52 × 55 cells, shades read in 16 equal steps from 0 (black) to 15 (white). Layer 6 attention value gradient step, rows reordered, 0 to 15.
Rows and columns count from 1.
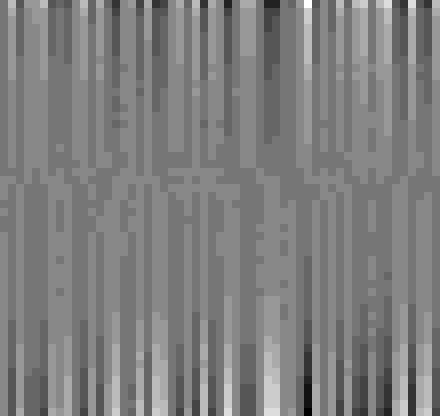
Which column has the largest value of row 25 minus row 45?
39
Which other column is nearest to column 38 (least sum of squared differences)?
4
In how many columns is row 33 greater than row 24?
9
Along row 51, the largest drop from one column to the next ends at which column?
52
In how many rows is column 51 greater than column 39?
29
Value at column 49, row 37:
7
